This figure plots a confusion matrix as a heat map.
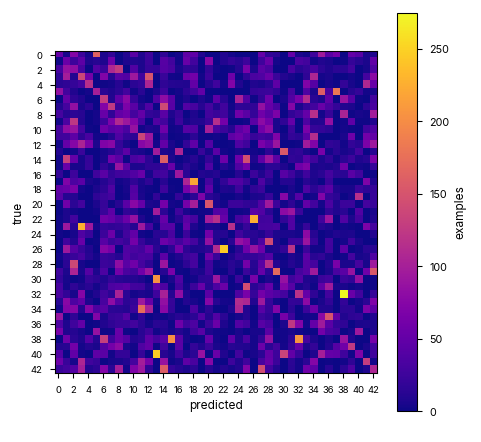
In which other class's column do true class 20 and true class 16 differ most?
18
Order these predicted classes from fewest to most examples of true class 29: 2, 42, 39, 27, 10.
10, 27, 39, 2, 42
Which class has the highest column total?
14
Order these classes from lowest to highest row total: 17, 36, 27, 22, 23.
27, 17, 36, 23, 22
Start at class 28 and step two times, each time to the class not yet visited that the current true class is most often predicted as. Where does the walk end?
8
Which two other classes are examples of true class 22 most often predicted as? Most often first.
26, 21
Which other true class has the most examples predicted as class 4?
23
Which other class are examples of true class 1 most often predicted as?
20
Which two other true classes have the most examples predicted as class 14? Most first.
42, 7
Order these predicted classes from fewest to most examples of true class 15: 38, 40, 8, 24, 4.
40, 4, 24, 38, 8
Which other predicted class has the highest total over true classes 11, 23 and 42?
3
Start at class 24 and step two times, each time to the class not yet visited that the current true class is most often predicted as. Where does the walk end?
25
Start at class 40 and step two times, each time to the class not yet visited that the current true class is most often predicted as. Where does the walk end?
30
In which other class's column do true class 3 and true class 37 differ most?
12
